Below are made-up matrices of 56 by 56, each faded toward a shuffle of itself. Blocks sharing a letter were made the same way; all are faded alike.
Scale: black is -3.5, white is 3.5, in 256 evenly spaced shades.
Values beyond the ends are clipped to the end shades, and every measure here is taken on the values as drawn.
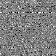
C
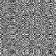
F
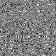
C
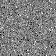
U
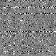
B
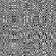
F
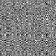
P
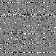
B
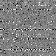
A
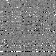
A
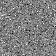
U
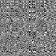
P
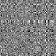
P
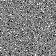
U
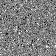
U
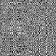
P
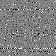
A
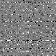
B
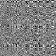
F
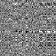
P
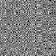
F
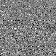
C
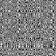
F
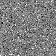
U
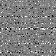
A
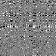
A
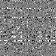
B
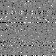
A
